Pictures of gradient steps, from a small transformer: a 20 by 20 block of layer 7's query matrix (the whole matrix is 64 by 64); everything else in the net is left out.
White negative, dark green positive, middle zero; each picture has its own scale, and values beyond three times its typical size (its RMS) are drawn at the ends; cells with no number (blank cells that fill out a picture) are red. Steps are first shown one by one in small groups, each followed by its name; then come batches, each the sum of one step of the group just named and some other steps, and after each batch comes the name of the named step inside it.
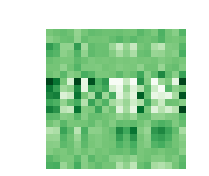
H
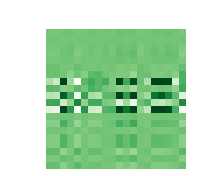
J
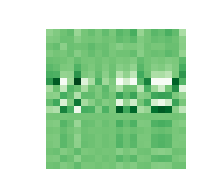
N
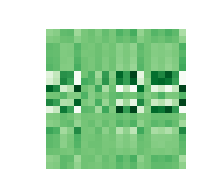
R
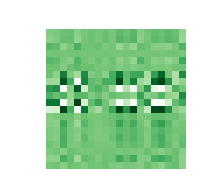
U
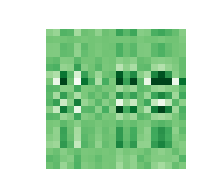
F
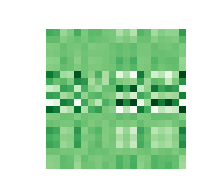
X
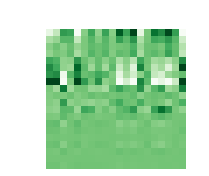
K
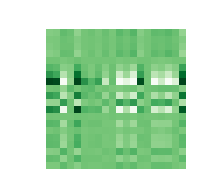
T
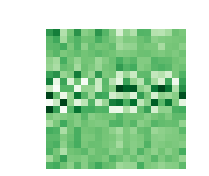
X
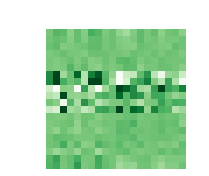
J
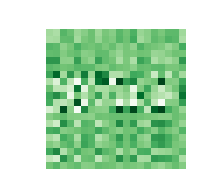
U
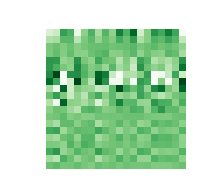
K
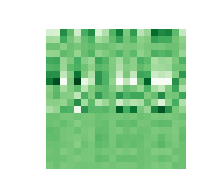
N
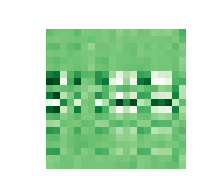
X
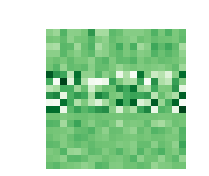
X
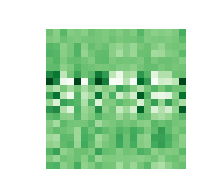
H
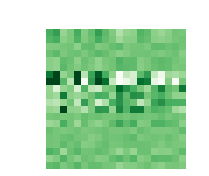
J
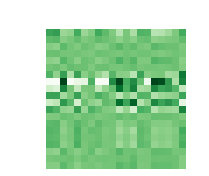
X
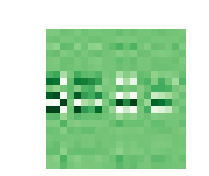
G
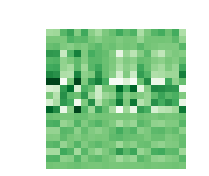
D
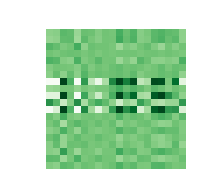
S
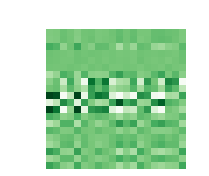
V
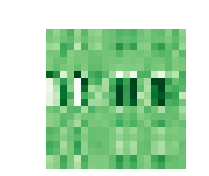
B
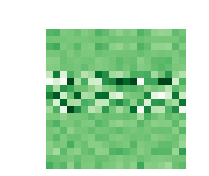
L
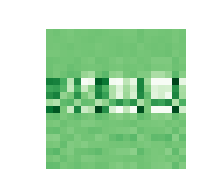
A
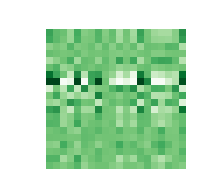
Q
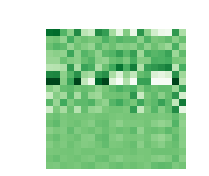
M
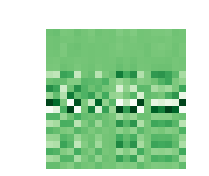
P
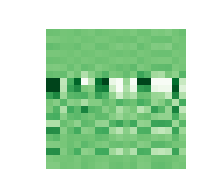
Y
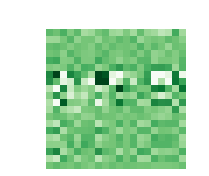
M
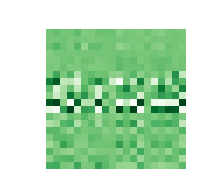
P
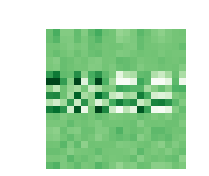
A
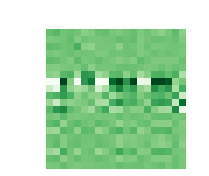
S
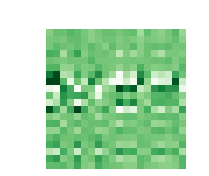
D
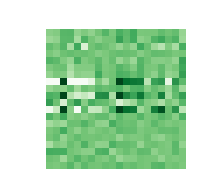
S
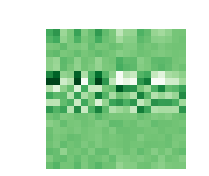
Q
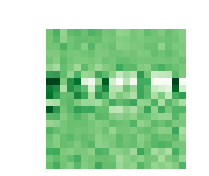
Y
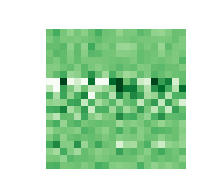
S
